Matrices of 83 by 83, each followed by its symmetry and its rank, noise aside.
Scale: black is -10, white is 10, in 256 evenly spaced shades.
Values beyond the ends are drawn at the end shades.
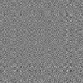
no symmetry, rank three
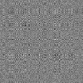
symmetric, rank three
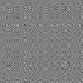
symmetric, rank three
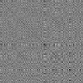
symmetric, rank three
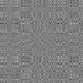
no symmetry, rank two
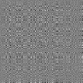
antisymmetric, rank two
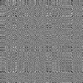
symmetric, rank two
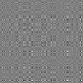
no symmetry, rank two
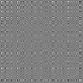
symmetric, rank one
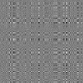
no symmetry, rank one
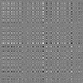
symmetric, rank one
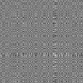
symmetric, rank two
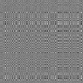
no symmetry, rank one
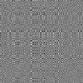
antisymmetric, rank two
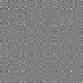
symmetric, rank two
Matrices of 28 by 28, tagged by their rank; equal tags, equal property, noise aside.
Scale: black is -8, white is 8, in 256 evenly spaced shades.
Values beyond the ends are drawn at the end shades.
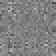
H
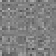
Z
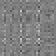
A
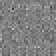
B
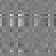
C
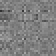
H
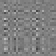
C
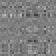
Z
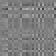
C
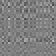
A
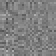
Z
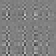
C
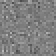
B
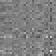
H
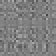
Z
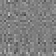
Z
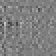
Z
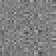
H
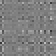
A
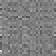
Z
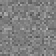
B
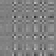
C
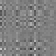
C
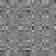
A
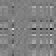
C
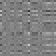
C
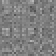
Z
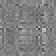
Z
